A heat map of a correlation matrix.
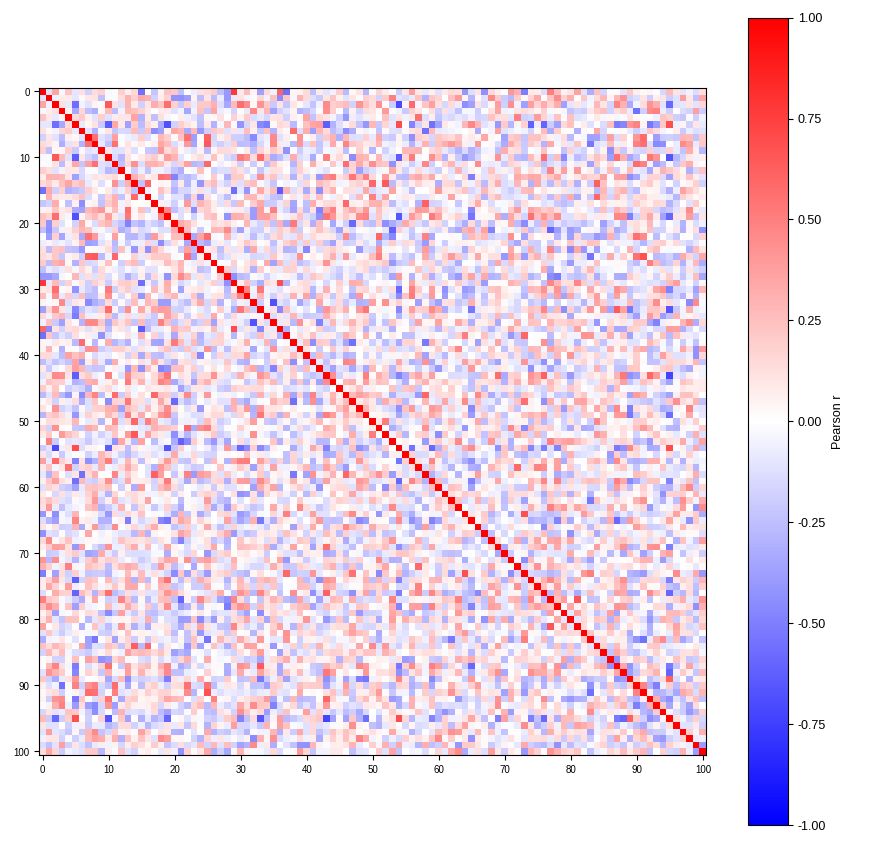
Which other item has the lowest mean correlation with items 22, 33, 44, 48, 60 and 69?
95
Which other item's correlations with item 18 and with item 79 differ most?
33
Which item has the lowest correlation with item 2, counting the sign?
54
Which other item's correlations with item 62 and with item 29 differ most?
36
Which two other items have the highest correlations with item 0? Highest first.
29, 36
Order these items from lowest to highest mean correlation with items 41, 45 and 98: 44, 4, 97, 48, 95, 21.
4, 21, 95, 44, 97, 48
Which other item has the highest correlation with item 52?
14
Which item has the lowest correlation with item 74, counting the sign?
5
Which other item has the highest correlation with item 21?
28
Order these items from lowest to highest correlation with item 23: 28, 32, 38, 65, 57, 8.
8, 57, 28, 65, 32, 38
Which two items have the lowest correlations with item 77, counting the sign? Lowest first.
21, 28
